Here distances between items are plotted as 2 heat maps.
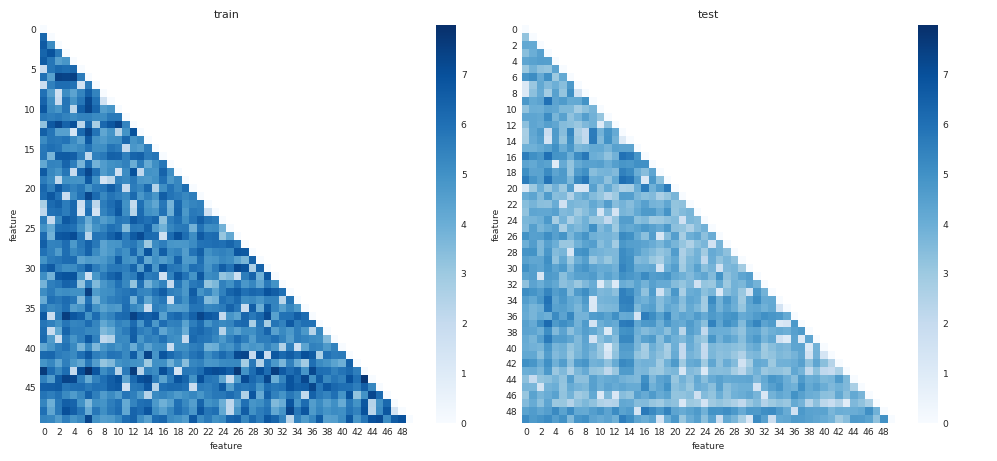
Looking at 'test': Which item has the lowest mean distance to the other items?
47
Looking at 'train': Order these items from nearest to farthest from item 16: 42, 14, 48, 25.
25, 48, 42, 14
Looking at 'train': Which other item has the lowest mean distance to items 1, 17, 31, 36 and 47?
24
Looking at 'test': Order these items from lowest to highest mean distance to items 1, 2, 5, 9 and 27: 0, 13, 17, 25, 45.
45, 25, 0, 17, 13
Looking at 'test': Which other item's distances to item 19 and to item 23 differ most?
16
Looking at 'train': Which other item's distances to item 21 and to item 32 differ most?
3
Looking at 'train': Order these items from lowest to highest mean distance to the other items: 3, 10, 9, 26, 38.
38, 9, 10, 26, 3
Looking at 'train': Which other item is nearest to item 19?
8
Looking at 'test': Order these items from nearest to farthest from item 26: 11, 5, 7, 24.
24, 11, 7, 5
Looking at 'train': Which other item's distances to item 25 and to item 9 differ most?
44
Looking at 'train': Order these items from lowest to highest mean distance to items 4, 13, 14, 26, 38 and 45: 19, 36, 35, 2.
35, 19, 2, 36
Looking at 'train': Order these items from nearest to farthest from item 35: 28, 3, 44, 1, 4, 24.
4, 1, 24, 3, 28, 44
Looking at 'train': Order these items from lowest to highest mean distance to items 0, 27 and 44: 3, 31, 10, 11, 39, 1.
31, 11, 1, 39, 10, 3
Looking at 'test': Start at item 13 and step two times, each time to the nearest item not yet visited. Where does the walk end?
3
